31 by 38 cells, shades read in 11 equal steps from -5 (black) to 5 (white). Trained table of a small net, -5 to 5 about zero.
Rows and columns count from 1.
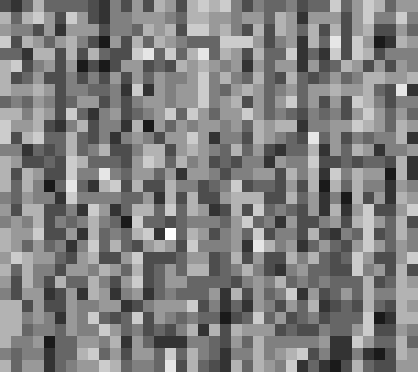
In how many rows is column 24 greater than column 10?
22
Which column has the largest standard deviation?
31
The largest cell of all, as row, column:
20, 16
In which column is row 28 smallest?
19
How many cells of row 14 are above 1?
8
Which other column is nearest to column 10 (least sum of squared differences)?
25
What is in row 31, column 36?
-2
